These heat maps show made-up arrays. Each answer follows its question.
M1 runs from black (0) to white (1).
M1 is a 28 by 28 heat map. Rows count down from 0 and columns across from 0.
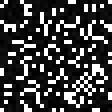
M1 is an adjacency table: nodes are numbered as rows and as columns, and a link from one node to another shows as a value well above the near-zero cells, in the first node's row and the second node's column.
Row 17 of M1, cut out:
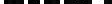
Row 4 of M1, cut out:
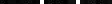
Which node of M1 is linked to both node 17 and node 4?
node 10
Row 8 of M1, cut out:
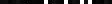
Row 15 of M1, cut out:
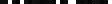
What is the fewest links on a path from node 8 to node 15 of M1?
4
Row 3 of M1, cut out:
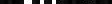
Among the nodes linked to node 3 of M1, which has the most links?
node 6
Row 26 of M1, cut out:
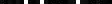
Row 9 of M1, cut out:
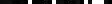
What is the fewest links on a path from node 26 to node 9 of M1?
4
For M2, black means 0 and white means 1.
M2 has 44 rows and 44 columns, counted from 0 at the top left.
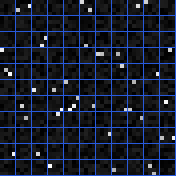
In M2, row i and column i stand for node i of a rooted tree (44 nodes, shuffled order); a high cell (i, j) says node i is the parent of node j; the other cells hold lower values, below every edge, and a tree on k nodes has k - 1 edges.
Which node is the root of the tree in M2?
26
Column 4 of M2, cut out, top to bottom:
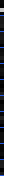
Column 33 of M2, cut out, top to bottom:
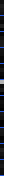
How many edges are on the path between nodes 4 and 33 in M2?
9
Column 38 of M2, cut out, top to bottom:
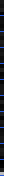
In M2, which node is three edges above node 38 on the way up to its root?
1
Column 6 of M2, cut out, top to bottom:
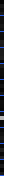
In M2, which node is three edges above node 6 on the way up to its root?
22
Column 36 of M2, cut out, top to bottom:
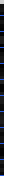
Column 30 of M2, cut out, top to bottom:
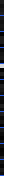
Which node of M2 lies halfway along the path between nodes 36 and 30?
20
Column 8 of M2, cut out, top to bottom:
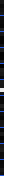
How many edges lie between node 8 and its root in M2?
4
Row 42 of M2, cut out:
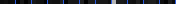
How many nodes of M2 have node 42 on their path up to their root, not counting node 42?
2
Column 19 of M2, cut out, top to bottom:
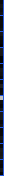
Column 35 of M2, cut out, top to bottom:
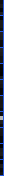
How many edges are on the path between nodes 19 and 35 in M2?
4
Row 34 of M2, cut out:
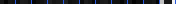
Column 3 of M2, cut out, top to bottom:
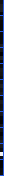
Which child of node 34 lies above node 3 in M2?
43
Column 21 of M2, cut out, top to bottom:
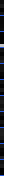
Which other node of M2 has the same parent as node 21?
10
